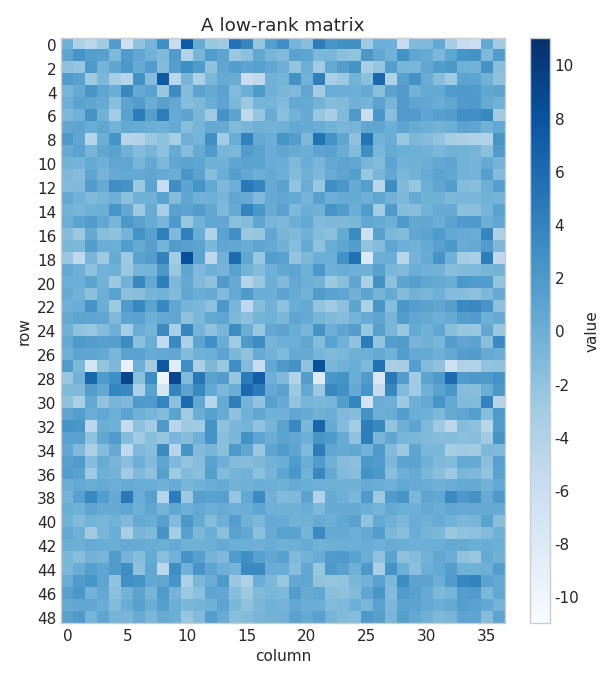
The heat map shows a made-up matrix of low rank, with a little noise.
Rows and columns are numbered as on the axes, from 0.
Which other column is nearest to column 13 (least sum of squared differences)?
30
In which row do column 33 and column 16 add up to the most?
28
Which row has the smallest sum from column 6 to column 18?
32
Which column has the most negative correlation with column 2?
21
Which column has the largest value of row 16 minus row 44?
8
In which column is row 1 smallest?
10
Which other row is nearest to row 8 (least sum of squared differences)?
33
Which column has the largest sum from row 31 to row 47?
25
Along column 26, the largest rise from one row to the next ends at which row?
3
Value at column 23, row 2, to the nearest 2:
2
